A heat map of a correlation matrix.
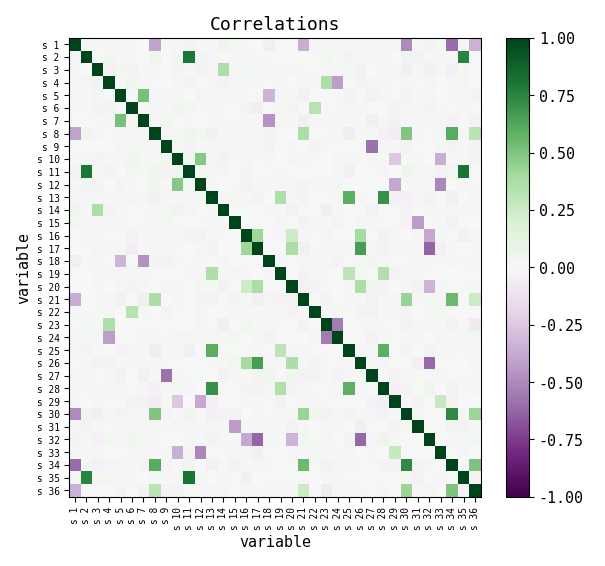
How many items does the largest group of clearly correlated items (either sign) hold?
6
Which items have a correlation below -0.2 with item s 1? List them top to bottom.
s 8, s 21, s 30, s 34, s 36
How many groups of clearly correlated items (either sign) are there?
11
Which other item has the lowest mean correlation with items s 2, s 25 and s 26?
s 32
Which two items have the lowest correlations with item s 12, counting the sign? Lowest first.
s 33, s 29
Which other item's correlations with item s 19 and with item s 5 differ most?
s 7
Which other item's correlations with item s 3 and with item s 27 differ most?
s 9
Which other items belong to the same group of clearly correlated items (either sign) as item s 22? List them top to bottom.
s 6
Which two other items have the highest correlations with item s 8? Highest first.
s 34, s 30
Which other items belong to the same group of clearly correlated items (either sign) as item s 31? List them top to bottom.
s 15
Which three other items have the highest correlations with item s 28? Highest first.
s 13, s 25, s 19
